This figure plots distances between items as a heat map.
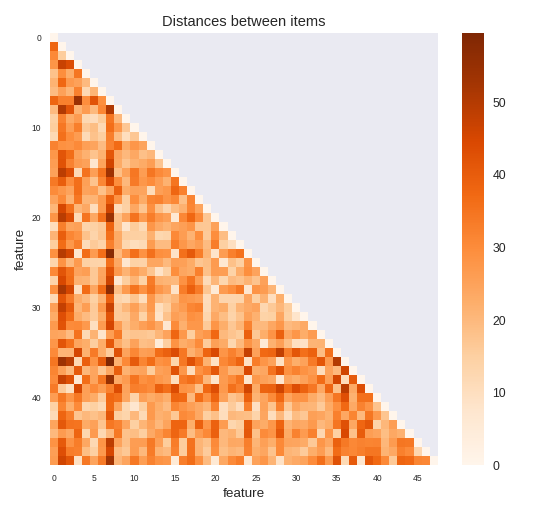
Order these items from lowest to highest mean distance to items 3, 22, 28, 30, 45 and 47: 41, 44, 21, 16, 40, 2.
21, 41, 16, 40, 44, 2
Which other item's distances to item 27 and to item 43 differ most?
8
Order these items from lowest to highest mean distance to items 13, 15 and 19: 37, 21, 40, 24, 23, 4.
24, 21, 23, 4, 40, 37
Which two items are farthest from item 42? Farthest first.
7, 1
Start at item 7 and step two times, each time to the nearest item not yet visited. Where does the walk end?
44
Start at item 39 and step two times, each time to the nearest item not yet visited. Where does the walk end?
1
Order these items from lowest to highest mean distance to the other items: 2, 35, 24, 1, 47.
47, 24, 2, 35, 1
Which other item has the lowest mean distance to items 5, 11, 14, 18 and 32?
9
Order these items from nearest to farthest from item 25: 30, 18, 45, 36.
18, 45, 30, 36
